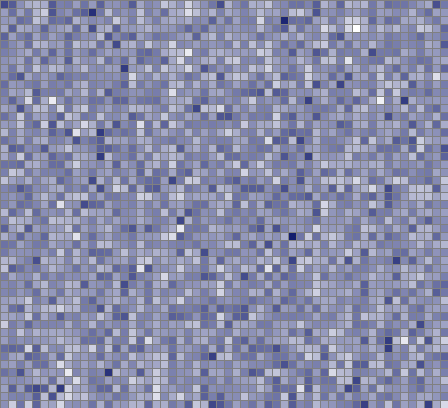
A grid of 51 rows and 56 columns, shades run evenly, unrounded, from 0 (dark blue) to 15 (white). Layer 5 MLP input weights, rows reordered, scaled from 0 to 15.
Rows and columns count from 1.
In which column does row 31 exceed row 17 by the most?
13
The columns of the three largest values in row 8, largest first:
44, 23, 30
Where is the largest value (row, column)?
4, 45
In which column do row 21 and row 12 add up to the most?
22
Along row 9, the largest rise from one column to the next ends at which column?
17
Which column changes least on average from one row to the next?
20
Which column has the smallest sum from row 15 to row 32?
36
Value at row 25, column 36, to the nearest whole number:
7
